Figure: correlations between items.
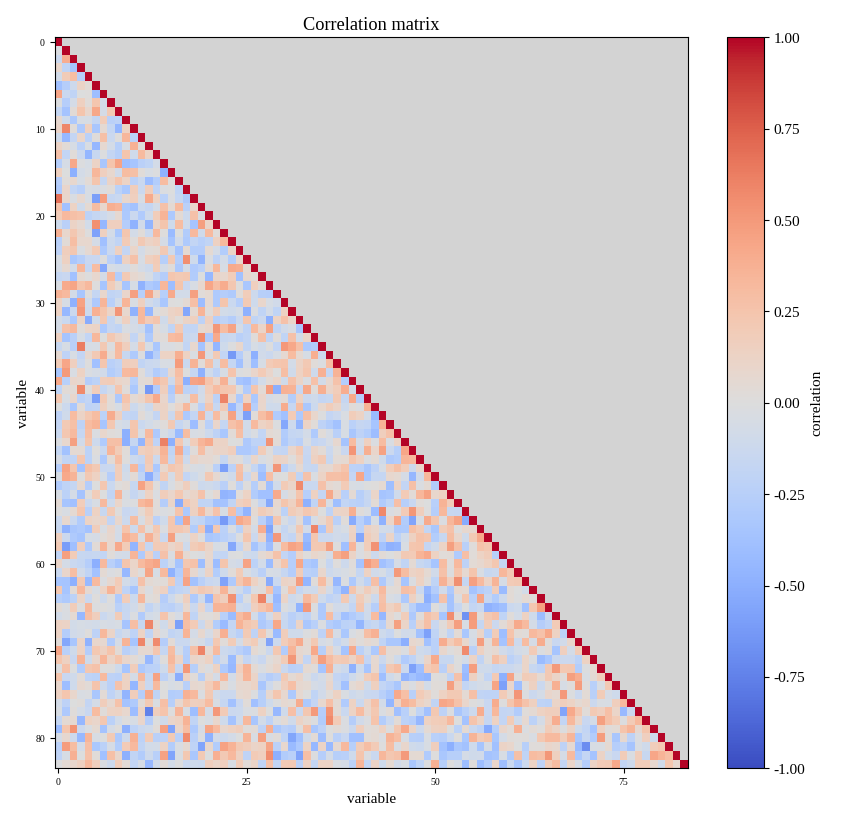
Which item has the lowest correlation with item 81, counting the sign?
70
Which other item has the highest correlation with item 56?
34
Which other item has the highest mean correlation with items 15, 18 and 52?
29
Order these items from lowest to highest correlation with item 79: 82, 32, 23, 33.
32, 23, 33, 82
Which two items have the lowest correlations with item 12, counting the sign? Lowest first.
77, 40
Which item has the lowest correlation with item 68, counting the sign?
49
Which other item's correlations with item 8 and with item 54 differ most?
66
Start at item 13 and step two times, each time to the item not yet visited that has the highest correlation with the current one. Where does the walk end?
11
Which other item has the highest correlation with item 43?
54
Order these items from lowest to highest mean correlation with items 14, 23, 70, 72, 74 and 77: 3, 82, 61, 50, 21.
61, 3, 50, 82, 21
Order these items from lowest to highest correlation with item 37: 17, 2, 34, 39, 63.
63, 17, 34, 2, 39
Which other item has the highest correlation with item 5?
21
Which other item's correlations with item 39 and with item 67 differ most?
55
